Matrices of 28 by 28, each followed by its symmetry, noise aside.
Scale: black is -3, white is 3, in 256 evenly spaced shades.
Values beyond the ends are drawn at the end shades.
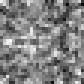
mirrored top to bottom.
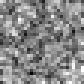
symmetric.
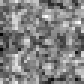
mirrored top to bottom.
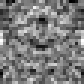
mirrored left to right.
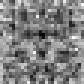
mirrored left to right.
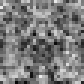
mirrored left to right.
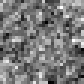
symmetric.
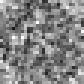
symmetric.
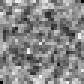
same after a half turn.
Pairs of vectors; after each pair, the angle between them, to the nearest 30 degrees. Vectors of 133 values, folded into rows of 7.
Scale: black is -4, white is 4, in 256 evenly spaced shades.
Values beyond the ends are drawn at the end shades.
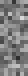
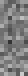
60 degrees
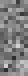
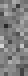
90 degrees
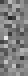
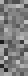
90 degrees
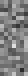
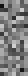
30 degrees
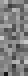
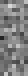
150 degrees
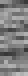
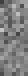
90 degrees
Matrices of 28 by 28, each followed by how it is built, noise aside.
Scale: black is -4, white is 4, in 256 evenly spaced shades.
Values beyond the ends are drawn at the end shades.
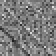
Toeplitz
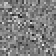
banded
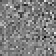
upper triangular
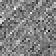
Hankel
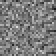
repeating rows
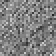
Hankel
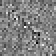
banded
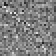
banded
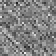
Toeplitz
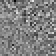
upper triangular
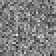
noise
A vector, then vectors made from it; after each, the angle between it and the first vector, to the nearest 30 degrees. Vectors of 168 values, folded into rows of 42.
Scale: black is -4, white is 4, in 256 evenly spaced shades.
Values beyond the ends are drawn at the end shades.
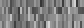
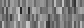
150 degrees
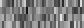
60 degrees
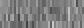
60 degrees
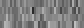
60 degrees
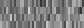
60 degrees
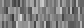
120 degrees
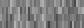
150 degrees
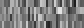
150 degrees
